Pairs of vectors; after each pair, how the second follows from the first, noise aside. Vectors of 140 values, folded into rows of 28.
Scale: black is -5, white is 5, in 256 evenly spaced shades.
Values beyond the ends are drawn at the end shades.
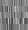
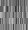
reversed.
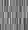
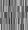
negated.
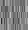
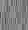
wrapped around, negated, shrunk.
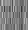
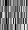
reversed, scaled up.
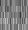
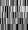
reversed, scaled up.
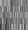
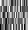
scaled up.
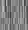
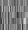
reversed.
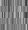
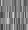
reversed.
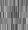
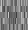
reversed.
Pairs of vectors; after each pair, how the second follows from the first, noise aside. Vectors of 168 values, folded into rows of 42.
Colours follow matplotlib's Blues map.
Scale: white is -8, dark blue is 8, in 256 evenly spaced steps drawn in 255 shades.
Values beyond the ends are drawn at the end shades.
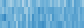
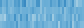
negated, partly zeroed.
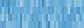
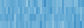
reversed, shrunk.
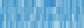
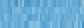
reversed, negated, shrunk.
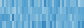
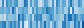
reversed, negated, scaled up.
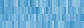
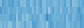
reversed, shrunk.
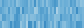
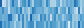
wrapped around, negated, scaled up.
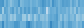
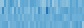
negated, partly zeroed.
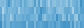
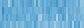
negated, partly zeroed.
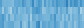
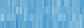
reversed, shrunk.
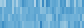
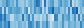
wrapped around, negated, scaled up.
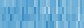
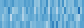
sign-scrambled.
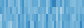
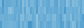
reversed, shrunk.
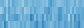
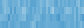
reversed, negated, shrunk.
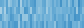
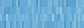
reversed, shrunk.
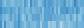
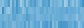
wrapped around, partly zeroed.
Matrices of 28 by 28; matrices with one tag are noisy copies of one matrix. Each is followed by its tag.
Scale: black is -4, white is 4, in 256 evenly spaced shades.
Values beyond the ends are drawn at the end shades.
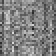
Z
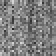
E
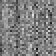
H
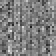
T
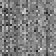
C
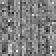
T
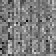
T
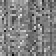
E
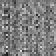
C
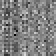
C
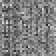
C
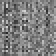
C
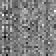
C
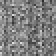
E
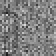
C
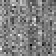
E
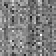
E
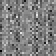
H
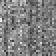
E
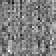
T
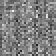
H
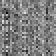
C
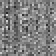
C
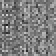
C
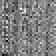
C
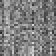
Z
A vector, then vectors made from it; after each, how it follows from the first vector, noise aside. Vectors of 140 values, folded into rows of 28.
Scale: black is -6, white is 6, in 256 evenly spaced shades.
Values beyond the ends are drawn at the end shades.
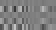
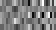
wrapped around, scaled up.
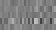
reversed, partly zeroed.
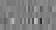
reversed, partly zeroed.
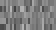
sign-scrambled.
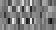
wrapped around, negated, scaled up.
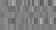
reversed, negated, shrunk.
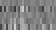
sign-scrambled.
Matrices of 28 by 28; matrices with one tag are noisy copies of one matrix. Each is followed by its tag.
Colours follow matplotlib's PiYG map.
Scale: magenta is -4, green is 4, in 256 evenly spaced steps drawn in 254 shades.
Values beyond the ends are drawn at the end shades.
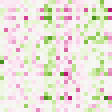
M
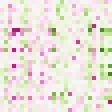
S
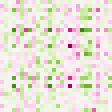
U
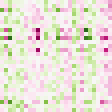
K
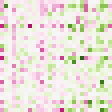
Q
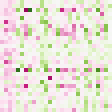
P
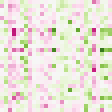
S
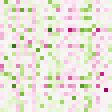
U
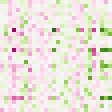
S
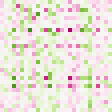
U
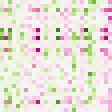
K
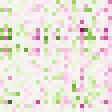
K
